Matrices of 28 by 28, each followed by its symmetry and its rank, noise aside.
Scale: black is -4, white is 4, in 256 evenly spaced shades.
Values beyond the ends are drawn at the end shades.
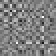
symmetric, rank three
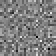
symmetric, rank four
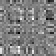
antisymmetric, rank four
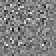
antisymmetric, rank six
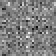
antisymmetric, rank six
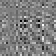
no symmetry, rank three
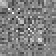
symmetric, rank four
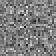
no symmetry, rank four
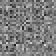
symmetric, rank six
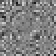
symmetric, rank four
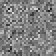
symmetric, rank six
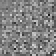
symmetric, rank six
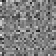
no symmetry, rank six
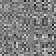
no symmetry, rank four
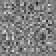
no symmetry, rank six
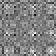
symmetric, rank three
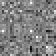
symmetric, rank four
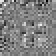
symmetric, rank three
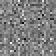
no symmetry, rank six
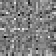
antisymmetric, rank six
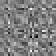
no symmetry, rank three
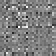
no symmetry, rank three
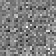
symmetric, rank four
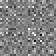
symmetric, rank three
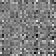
no symmetry, rank four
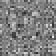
antisymmetric, rank four
